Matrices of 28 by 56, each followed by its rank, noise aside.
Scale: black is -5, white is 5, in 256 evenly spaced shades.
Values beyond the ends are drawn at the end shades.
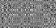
three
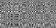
two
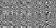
three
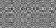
two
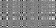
one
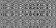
two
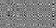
two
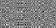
three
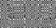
three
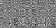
four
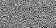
six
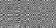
two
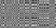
one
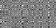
three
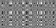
one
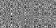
four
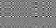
one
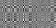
one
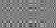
one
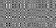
two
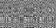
three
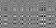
one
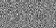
six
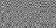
three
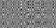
two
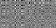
two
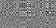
two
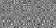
four
